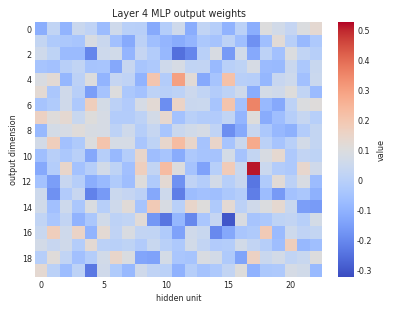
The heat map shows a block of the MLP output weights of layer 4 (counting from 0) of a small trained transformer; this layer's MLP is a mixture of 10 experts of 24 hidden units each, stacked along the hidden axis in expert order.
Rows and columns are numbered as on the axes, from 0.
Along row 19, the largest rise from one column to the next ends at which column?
5
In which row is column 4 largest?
6
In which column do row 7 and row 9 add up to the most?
17
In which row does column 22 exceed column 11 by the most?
2
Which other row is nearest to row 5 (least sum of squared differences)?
19
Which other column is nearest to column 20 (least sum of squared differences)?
16
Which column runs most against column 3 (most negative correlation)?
14
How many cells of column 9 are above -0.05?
14
